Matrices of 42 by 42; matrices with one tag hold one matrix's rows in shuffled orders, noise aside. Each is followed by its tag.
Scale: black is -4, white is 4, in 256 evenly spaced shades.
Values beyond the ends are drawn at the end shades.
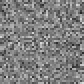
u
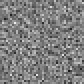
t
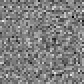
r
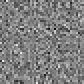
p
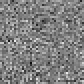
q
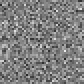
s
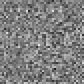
r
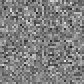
t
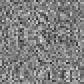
p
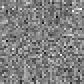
t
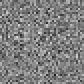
p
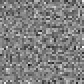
r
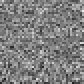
u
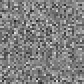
s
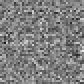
u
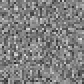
s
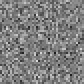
p
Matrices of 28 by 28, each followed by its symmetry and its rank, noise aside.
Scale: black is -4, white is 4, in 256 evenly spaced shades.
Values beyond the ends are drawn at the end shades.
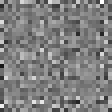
no symmetry, rank four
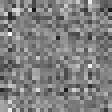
antisymmetric, rank six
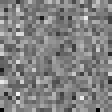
no symmetry, rank six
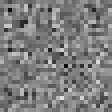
symmetric, rank eight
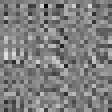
no symmetry, rank four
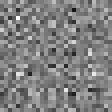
no symmetry, rank four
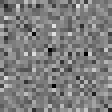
symmetric, rank six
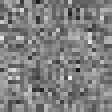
antisymmetric, rank eight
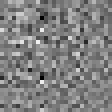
no symmetry, rank four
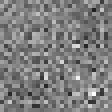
symmetric, rank four
